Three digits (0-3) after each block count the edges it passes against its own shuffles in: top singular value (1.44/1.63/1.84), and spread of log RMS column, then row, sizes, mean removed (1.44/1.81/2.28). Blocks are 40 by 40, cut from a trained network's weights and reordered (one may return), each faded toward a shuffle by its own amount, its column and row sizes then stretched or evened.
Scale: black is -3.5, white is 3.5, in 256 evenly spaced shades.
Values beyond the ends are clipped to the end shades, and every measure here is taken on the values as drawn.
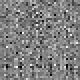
1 2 1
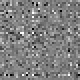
0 2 3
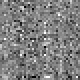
1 1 1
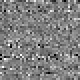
0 0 3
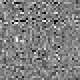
2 2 2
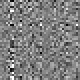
3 3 0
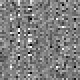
2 3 0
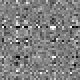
3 2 2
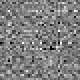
2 1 3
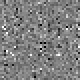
0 2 1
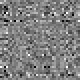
2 2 2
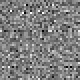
1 0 2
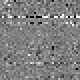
3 0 2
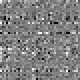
2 2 3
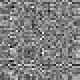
3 1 0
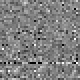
2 1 2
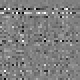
2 1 3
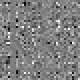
0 3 2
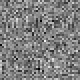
2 0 0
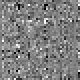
0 3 1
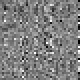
3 3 0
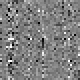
1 3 0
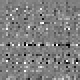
1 2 3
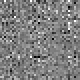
1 3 1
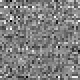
2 1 2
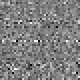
0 0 3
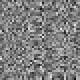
3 1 1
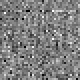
0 0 2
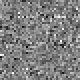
0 0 1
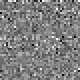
0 0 2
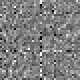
2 2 0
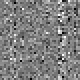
1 3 0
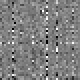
3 3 0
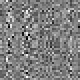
2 3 0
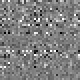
1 2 3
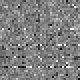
2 0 2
